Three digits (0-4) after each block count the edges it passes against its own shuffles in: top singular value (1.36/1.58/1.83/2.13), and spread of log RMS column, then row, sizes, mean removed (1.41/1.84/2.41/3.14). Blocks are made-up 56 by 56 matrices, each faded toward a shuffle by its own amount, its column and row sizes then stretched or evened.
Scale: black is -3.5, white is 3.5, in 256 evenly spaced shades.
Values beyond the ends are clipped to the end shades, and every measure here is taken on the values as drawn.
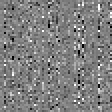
1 4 0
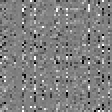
3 4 1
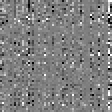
3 4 2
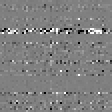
2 1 4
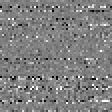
2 0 4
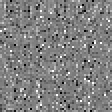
2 2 0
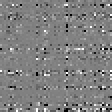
3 3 4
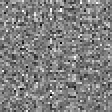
3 2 0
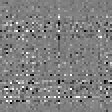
0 2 4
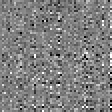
4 3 1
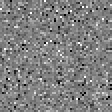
0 0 1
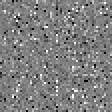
0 2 0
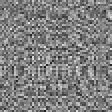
4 2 1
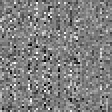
0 4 0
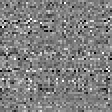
3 1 3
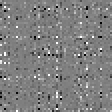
1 3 2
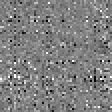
1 3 2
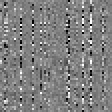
4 4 0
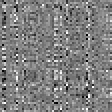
4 4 1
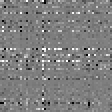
3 2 4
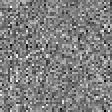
3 2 0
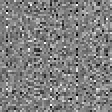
3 3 0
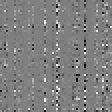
2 4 2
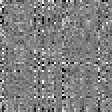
4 4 2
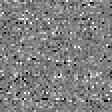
1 0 2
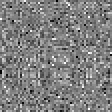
4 0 0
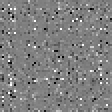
1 2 2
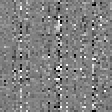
3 4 1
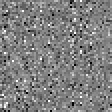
0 2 0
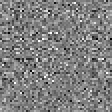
4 0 2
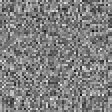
4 0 1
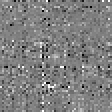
2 2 3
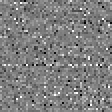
2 1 1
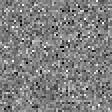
1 1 1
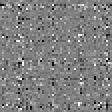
2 3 3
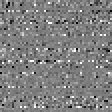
0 0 4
